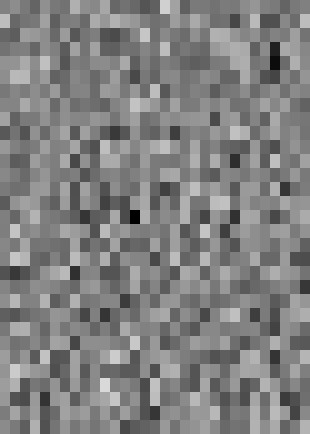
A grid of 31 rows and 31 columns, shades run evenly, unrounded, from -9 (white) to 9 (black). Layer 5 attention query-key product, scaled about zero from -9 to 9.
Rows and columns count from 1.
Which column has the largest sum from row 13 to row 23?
13
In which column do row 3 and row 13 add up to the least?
15
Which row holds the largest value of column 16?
30
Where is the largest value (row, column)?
16, 14
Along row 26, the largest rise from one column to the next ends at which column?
6
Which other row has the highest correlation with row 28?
7
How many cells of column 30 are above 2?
4
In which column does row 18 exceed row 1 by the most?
17
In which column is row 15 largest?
11
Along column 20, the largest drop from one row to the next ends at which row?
29
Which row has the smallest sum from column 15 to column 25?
3
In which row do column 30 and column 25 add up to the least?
5
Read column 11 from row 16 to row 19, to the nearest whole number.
2 -4 2 -3
